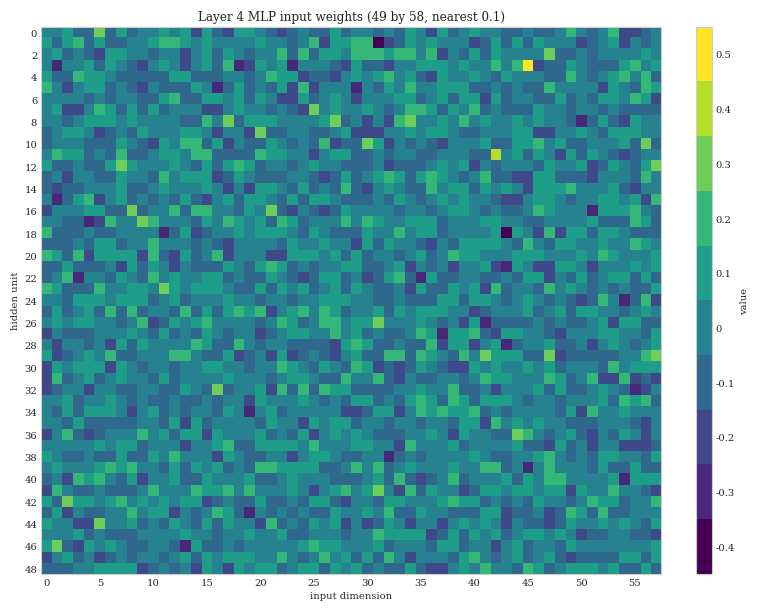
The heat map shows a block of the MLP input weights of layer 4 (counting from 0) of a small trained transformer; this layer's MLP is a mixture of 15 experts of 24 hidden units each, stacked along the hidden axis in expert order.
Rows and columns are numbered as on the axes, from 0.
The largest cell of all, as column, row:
45, 3
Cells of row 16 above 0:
17
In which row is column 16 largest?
32
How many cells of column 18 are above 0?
12
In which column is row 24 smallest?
54
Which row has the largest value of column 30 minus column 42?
10
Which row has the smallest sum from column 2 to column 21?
5
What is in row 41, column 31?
0.3
